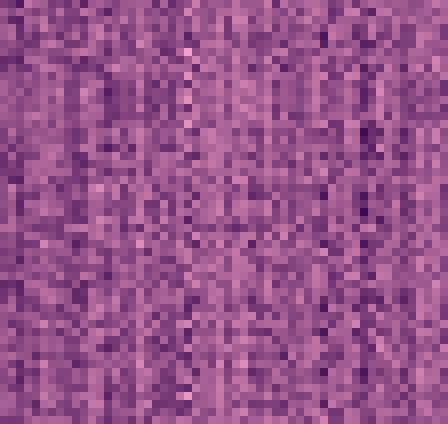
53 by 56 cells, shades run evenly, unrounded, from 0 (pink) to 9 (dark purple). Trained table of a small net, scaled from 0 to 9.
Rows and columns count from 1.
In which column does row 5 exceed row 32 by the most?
41
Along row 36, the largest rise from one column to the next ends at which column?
35
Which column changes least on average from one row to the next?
26
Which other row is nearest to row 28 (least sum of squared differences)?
24
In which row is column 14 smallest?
28
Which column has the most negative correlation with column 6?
54
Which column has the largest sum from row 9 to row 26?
46
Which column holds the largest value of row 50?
14
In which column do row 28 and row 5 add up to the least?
13
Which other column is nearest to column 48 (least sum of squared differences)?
32
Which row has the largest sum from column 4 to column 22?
44
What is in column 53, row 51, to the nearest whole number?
3
